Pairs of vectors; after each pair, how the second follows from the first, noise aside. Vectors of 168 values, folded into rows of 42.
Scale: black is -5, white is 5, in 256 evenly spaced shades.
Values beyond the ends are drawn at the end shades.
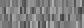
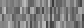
negated.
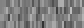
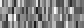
wrapped around, negated, scaled up.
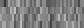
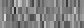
shuffled.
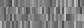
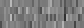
negated, partly zeroed.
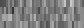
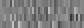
reversed, partly zeroed.
